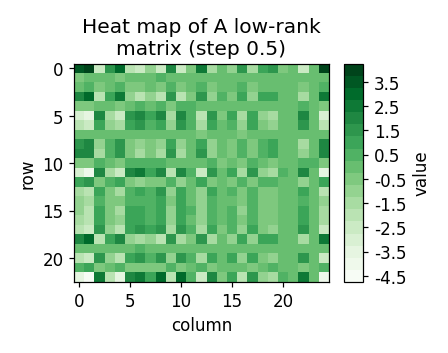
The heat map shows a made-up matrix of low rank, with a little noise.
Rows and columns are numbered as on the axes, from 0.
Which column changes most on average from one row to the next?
1
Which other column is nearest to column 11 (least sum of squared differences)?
20
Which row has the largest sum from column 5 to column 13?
22
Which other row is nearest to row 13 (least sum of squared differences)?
16
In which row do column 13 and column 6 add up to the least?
0
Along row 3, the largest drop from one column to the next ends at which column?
2
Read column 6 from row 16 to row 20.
1 1.5 -1.5 0.5 1.5
